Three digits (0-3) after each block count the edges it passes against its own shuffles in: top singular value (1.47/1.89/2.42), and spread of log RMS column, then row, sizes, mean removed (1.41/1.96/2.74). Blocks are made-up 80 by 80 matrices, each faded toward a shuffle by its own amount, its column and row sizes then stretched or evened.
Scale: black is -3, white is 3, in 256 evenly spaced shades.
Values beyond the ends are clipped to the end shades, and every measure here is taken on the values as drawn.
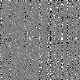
2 3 1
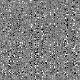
1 3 1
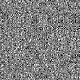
2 1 1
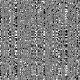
3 3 1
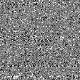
1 0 2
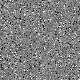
0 2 0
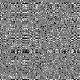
3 1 2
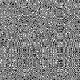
3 0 0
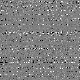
0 1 3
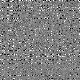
1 1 3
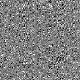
2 2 1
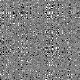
2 3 2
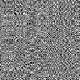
3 1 1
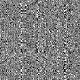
2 2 1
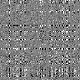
3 3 3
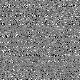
0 0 3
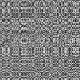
3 3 0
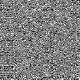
2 0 2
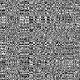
3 1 3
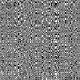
3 3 1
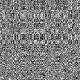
3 1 0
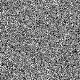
0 1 0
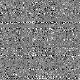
1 2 3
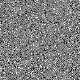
0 2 1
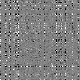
3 3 3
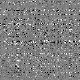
1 2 3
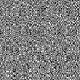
3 0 1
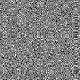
3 1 0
